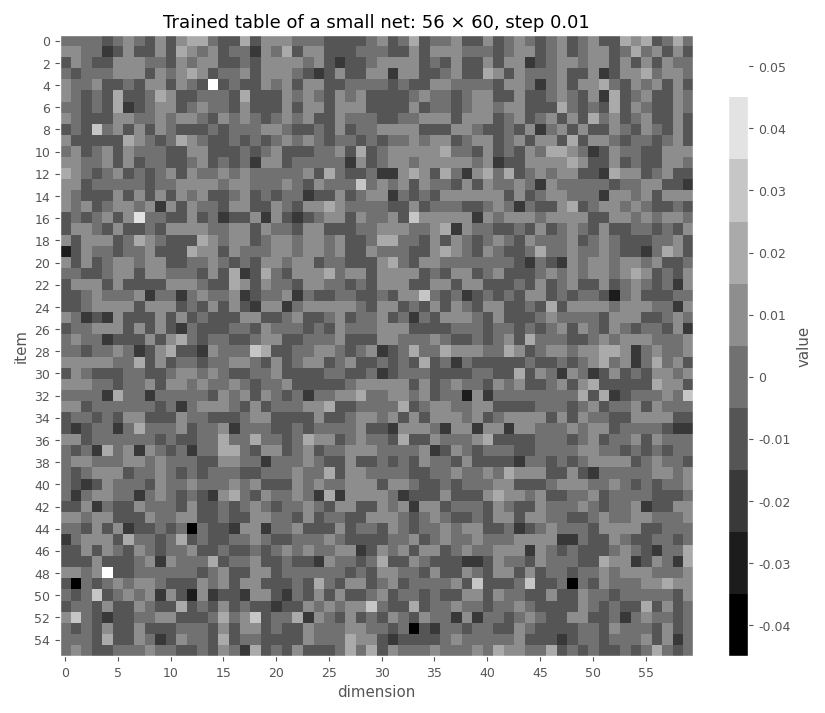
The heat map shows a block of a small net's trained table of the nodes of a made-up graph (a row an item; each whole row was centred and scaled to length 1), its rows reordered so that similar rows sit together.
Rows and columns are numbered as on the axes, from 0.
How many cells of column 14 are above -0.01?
33
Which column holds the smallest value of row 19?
0
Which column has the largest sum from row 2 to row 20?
40
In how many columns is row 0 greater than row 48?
20
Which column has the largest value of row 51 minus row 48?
29
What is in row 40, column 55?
0
